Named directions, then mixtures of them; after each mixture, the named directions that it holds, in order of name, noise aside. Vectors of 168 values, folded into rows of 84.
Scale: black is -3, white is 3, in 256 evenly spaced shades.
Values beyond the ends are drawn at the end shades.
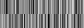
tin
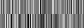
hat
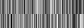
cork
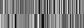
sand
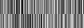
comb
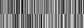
comb.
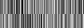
comb.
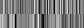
sand.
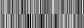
comb, hat.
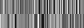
sand.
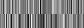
hat.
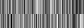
cork.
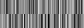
tin.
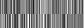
hat, tin.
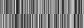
comb, tin.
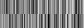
tin.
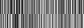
comb, hat.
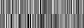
hat.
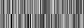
cork, hat.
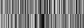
hat, sand.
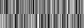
sand, tin.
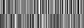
hat, sand.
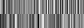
sand.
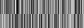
comb, tin.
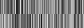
comb, tin.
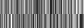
cork.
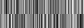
cork, tin.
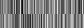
comb.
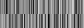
tin.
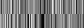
hat, sand.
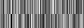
cork, hat.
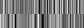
sand.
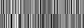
comb, hat.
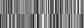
cork, sand.
